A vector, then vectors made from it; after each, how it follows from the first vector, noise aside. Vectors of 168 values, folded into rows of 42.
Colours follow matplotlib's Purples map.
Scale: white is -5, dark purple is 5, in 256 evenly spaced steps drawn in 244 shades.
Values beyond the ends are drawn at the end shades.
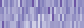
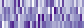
negated, scaled up.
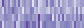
negated.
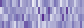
sign-scrambled.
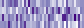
wrapped around, scaled up.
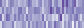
wrapped around, negated.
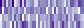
wrapped around, negated, scaled up.
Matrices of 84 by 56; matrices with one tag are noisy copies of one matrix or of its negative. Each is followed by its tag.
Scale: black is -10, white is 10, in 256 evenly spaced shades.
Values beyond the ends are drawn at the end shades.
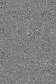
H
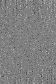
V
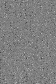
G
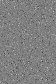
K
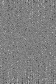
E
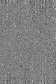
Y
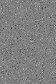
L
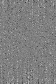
E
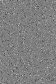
K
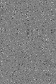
H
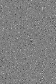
L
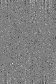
Y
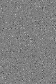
L
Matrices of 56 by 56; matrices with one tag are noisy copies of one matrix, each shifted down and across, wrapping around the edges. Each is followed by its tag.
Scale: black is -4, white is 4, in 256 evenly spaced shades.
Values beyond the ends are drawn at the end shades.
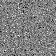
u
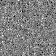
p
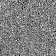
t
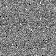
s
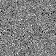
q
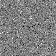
q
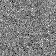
p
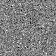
u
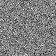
q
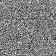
s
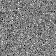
p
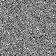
q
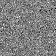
q
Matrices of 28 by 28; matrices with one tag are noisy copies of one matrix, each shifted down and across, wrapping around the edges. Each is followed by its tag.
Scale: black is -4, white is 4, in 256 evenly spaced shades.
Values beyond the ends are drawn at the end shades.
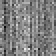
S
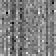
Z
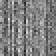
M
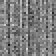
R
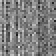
M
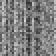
Z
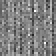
R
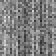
S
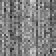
S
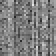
M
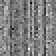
M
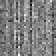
M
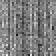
S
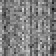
Z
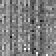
Z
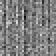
R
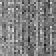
S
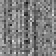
Z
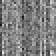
M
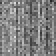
S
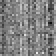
Z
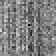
Z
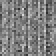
R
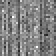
M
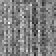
Z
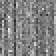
M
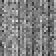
S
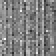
R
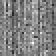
S
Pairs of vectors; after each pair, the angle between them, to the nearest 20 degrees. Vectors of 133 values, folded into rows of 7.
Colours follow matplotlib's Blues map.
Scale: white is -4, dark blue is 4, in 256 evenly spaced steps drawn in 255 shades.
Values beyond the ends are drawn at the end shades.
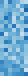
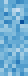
80 degrees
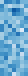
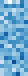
120 degrees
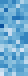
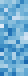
160 degrees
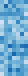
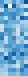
60 degrees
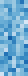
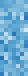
100 degrees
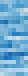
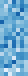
80 degrees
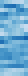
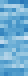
160 degrees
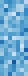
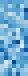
60 degrees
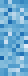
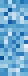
20 degrees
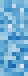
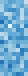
40 degrees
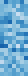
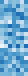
160 degrees
